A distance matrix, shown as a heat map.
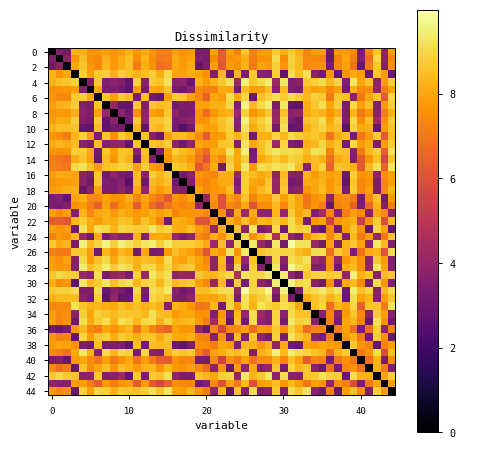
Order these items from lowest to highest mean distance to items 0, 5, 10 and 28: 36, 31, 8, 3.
8, 31, 36, 3
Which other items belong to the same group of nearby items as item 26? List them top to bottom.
6, 11, 13, 14, 39
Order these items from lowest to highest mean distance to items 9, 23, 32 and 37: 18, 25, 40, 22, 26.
18, 25, 40, 22, 26
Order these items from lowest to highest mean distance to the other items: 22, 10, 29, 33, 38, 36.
38, 10, 36, 29, 22, 33
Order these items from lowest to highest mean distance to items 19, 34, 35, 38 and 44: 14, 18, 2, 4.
2, 18, 4, 14
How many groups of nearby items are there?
5
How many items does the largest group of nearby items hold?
16
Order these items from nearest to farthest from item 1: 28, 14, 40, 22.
40, 22, 14, 28
